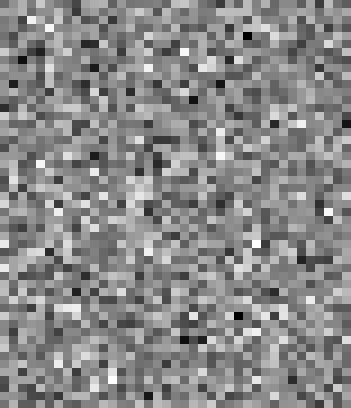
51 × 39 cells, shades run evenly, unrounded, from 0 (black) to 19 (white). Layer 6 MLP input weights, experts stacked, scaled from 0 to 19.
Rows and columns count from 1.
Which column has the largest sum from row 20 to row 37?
15
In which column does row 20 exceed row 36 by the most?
8
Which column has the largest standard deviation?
17
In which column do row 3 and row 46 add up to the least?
28
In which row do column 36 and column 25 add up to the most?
20
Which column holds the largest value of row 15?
31
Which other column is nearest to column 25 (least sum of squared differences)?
36
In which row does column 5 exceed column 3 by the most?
21
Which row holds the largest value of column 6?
4
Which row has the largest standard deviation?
40
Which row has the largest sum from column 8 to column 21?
39
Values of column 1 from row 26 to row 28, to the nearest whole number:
16 9 12
